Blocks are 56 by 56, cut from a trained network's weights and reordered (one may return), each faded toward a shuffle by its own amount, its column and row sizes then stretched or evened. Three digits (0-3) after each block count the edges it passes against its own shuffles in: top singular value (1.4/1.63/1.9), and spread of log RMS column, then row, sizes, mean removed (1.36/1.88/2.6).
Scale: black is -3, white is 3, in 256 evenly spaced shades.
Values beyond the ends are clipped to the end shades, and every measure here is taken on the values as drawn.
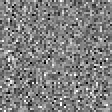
0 1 1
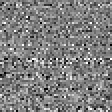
1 0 3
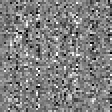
1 3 0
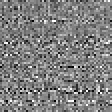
2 0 3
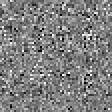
1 2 2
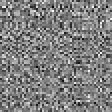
3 1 1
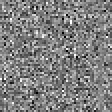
0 2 0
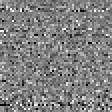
0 0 3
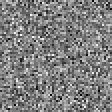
0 0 0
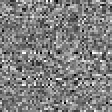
3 0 2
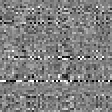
3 1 3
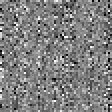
1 3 1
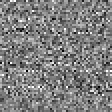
1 0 2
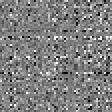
1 3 3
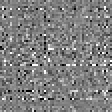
1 2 3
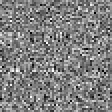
2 1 1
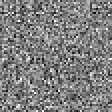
2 0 1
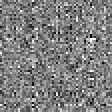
2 2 1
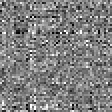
2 2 2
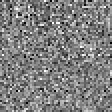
0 0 1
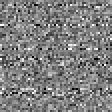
1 0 3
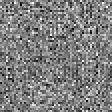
1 1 0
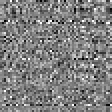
3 1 3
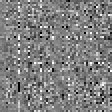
0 3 2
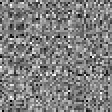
3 2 2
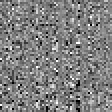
1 3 1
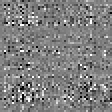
0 3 3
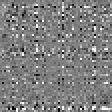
2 3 3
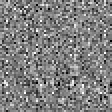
1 2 1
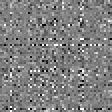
1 3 3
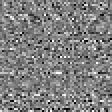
2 0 3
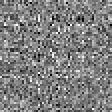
3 2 1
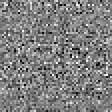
1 1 2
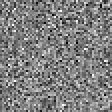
1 1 0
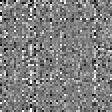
2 3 2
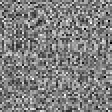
3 0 1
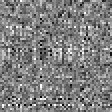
3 2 2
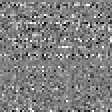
0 1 3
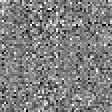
1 2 2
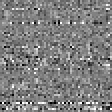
2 1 3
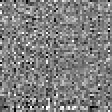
2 3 1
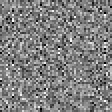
2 2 0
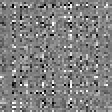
1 3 3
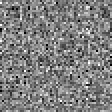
1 1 1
